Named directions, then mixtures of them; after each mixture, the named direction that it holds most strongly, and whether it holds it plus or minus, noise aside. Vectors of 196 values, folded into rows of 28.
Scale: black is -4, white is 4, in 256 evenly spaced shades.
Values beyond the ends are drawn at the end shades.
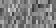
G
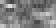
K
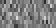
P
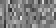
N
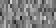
N, minus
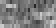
K, plus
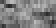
K, minus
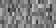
G, minus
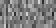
N, minus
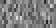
P, plus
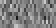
P, minus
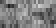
K, minus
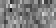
N, plus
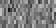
G, minus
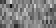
P, plus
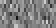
P, minus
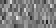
P, plus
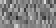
P, minus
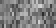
G, minus
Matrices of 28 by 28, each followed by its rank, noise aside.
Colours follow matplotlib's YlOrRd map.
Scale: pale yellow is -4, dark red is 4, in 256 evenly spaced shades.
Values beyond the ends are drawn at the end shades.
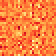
four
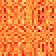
three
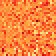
eight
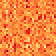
six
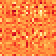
three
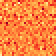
eight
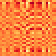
two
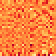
four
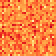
eight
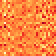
four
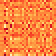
three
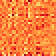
three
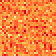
eight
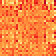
three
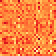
four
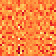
four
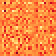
four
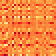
two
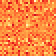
eight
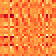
two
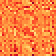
four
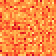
six
